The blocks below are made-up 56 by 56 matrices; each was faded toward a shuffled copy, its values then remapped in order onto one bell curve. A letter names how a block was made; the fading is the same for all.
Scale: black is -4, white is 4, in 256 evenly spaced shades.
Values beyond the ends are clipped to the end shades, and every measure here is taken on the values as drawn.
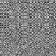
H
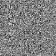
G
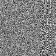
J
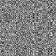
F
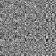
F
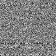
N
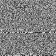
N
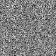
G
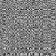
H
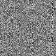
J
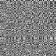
H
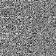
G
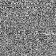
N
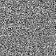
G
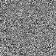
G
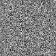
J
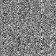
J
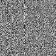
J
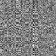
F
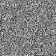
G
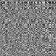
H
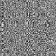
F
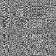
F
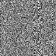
J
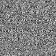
N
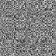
F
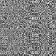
F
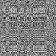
H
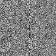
J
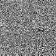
G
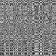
H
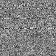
N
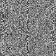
J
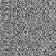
F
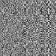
F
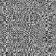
F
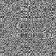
F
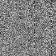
J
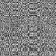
H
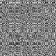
H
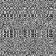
H
